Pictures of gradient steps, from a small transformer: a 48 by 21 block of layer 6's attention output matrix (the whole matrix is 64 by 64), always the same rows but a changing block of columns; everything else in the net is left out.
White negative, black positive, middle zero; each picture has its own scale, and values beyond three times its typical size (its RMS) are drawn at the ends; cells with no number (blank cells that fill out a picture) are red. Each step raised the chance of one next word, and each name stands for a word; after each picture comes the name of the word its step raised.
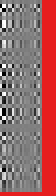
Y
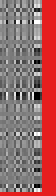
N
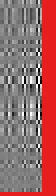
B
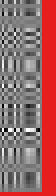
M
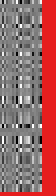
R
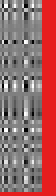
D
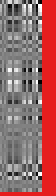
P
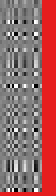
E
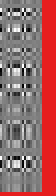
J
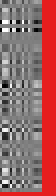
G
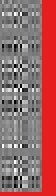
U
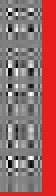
J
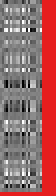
G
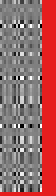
R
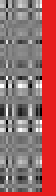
D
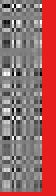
Y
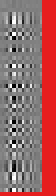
E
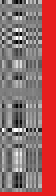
M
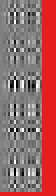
D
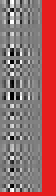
N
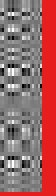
J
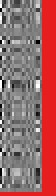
D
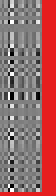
N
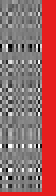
U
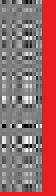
R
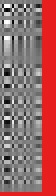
Y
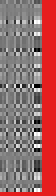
E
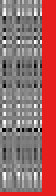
M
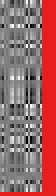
R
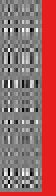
G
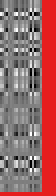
J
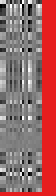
P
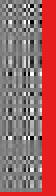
Y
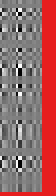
J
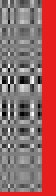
B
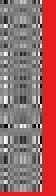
R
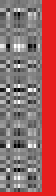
U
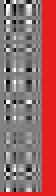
P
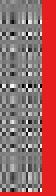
E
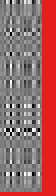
M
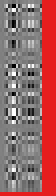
Y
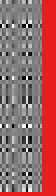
R
